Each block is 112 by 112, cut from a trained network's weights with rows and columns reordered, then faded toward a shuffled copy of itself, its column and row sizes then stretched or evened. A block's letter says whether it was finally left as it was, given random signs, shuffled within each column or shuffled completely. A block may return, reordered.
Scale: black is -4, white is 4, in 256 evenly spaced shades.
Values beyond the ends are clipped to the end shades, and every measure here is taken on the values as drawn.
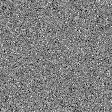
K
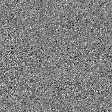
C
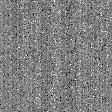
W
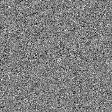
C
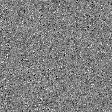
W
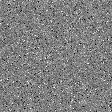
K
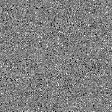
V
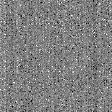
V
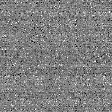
V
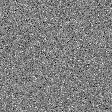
K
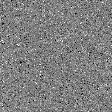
W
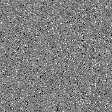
W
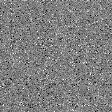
C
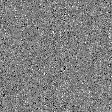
W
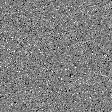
K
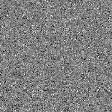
V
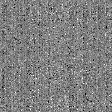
V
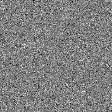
C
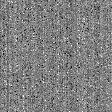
W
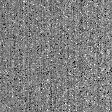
W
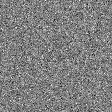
K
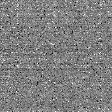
V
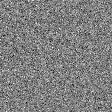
K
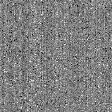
V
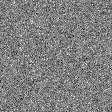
K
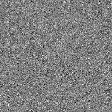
V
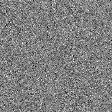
W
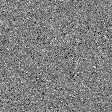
K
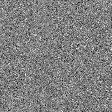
W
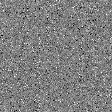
W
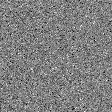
K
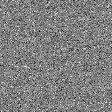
C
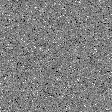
K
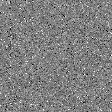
W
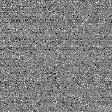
V
